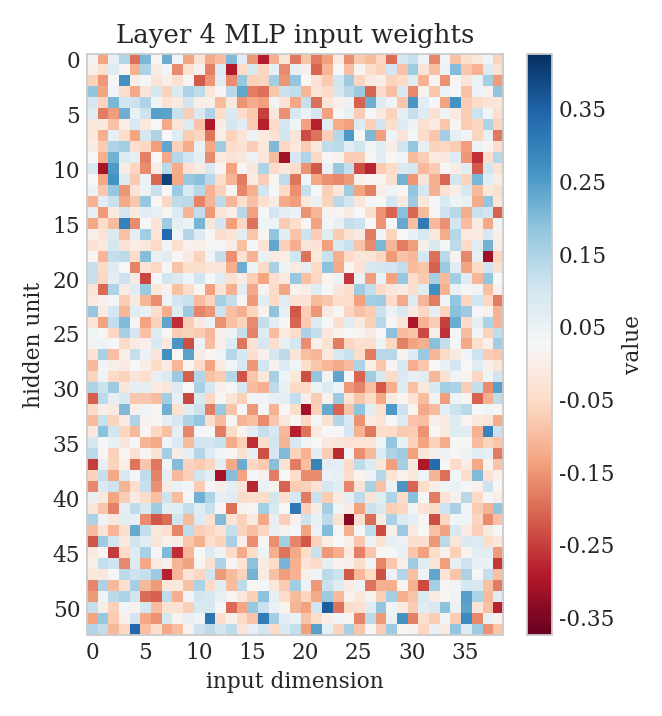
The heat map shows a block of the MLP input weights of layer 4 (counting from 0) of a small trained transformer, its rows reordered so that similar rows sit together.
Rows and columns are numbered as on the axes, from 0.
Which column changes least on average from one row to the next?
35
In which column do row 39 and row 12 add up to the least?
15
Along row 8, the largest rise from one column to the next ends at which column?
7
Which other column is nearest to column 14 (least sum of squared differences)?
25
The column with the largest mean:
34
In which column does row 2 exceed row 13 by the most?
3
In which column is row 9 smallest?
18
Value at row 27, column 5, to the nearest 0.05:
0.05
